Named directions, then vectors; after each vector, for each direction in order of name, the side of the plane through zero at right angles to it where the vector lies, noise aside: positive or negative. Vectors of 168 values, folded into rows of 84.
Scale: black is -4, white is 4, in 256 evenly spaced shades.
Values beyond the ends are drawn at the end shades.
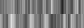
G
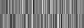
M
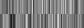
negative, positive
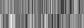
positive, negative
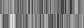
positive, negative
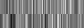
negative, positive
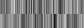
positive, positive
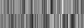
negative, negative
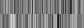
positive, negative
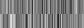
positive, negative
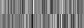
negative, negative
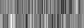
positive, negative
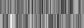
positive, negative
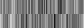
positive, negative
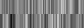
negative, positive
